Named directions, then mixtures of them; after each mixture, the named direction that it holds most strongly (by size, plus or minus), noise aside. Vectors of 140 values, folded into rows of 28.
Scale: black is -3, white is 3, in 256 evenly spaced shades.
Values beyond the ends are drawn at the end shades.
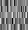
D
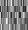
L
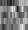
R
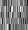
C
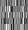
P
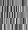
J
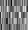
L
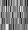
C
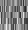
L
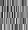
J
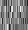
C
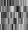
R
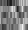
R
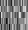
L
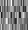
L
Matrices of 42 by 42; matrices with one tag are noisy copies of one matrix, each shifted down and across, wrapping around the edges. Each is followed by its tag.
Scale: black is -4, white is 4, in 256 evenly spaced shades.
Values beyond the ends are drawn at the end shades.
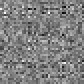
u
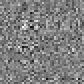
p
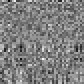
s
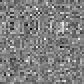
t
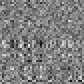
s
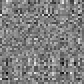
s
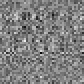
s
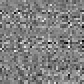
u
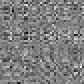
u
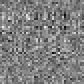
s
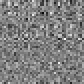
s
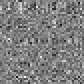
t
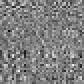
s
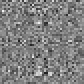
p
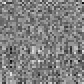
s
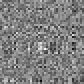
t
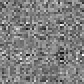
u
